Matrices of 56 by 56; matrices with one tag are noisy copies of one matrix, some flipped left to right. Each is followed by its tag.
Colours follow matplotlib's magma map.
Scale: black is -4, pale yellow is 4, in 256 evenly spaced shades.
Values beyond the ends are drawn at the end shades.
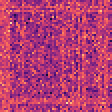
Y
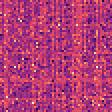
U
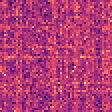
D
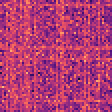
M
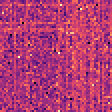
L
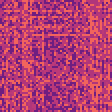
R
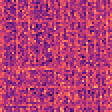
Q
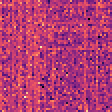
L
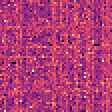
D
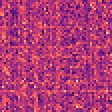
D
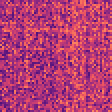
L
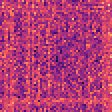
Y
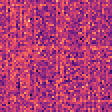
M
